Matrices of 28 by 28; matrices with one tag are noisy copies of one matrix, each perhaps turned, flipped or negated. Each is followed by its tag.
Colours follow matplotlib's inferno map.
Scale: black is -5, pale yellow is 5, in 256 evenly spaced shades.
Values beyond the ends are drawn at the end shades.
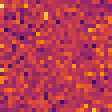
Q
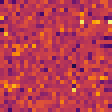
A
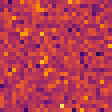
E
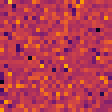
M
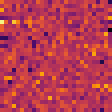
A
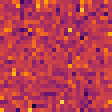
A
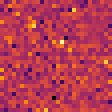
E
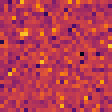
E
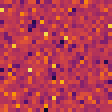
E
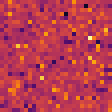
Q
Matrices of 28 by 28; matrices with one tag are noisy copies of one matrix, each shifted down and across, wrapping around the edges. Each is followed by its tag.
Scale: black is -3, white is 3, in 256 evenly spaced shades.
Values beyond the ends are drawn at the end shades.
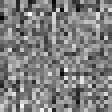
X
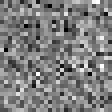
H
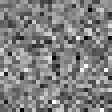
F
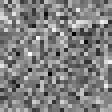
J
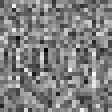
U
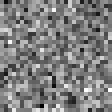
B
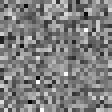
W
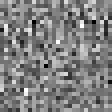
U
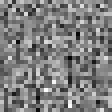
X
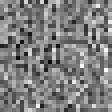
U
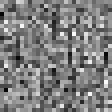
X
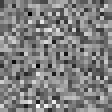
W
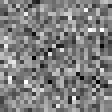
H
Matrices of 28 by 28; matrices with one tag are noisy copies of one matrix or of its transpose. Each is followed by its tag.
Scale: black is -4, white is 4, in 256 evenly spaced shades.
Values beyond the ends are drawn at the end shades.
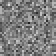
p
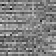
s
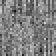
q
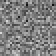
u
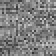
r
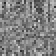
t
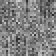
r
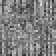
q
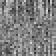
q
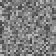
p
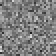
p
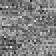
r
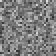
p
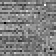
s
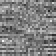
q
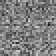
u
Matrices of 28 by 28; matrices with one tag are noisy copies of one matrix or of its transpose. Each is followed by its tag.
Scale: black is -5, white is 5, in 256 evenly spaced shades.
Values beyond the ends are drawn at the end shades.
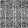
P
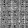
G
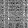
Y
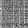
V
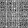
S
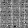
G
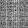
S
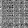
V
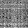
Y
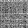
V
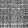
Y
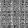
G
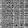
V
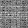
S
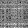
Y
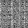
G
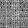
S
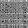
V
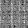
G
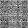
P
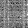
Y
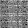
P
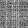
S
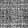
Y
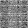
P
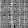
G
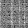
G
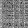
V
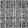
P
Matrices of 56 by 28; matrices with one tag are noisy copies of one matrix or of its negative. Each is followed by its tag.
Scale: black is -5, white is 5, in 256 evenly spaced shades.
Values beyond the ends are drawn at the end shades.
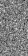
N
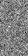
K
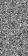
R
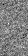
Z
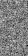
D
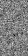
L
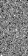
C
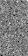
C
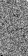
C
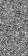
K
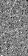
C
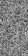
K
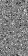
R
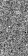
K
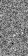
L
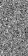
K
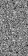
D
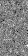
D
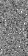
N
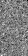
C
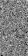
C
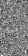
C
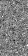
D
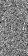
N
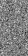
K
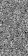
K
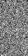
C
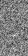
L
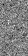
Z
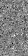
L
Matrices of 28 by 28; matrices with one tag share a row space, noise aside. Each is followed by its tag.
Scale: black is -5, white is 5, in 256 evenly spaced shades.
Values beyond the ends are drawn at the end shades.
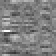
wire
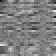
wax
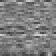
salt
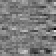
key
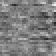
key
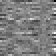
wax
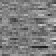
key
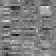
wire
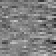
key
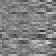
key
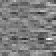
key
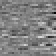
key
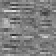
wire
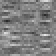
wire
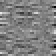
wax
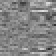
key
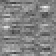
wire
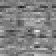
salt
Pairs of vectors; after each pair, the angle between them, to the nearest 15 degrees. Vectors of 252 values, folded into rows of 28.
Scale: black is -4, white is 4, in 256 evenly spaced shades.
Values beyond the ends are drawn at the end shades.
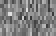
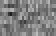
135 degrees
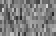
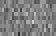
60 degrees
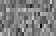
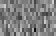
105 degrees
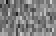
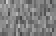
165 degrees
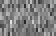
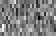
105 degrees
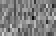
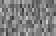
105 degrees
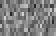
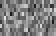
15 degrees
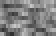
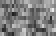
30 degrees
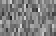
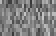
105 degrees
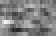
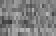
135 degrees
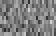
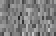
75 degrees
